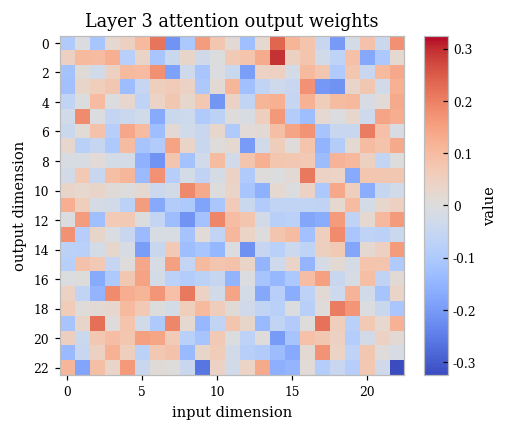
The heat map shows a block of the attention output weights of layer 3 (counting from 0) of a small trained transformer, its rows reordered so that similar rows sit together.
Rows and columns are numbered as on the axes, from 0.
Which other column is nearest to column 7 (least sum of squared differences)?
2
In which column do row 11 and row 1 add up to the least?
6
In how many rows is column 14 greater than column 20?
8
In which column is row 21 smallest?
15
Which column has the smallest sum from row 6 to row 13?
17
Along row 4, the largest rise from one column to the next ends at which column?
11
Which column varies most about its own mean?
14
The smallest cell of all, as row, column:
22, 22
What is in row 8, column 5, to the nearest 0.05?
-0.15
